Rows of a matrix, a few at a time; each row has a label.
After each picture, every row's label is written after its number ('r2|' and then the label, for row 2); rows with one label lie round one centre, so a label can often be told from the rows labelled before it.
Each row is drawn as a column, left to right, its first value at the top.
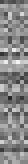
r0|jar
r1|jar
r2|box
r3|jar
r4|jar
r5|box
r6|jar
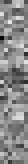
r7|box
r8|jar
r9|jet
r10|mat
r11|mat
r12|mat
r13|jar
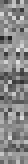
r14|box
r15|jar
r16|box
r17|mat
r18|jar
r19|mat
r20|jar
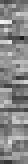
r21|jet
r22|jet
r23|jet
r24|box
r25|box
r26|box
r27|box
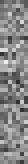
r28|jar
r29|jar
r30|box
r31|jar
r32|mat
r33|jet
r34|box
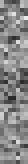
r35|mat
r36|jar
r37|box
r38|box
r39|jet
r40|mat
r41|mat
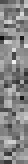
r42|box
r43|jet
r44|jet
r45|jar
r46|mat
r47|box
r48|mat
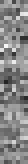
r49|jar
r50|mat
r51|mat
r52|jar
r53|mat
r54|box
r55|box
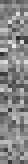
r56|jar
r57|jar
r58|jet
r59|mat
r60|box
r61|jet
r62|box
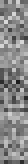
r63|mat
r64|jet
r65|mat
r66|box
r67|mat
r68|jet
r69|box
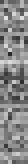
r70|box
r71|mat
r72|jar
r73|box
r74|box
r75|mat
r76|box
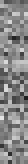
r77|mat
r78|jar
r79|jet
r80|box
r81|box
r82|jar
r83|box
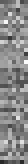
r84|jet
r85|jet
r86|box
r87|jet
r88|mat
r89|jet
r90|jar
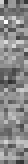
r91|mat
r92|jet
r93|mat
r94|mat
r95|jet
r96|jet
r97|jar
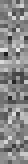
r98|jar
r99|jar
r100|box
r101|mat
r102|jar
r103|mat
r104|box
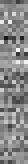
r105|jet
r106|box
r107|jet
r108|box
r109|jar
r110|box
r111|jar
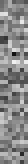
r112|box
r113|box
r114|mat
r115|jar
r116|jar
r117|jet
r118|jar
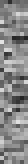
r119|jet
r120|jar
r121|jar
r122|box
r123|box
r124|box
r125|box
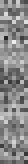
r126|mat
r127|box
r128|mat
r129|jet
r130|mat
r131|box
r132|jet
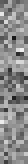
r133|box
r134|jet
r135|mat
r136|box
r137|jar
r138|jar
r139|box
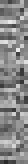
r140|jet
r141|jet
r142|jet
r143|jet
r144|jar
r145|mat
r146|box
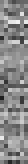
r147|box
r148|mat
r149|jet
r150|jet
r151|jet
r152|box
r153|jet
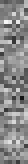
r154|jar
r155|jet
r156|jet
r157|box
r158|jet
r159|box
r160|mat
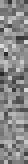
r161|mat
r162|jar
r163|jet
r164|mat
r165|box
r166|box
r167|jet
